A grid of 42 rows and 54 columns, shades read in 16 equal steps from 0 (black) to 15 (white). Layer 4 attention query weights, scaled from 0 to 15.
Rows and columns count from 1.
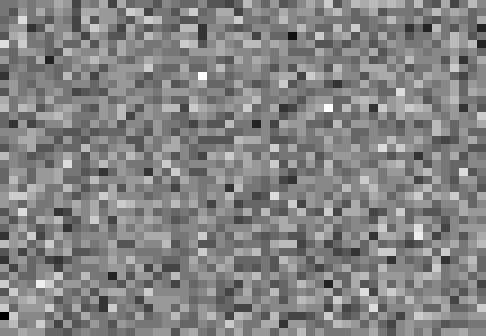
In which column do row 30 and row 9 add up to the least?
1
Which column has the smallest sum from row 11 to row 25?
10
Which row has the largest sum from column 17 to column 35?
6
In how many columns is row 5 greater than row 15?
27
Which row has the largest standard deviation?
14
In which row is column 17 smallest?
22
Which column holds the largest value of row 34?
49
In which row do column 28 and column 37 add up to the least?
39
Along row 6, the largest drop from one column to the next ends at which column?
54
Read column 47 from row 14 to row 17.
11 9 5 8
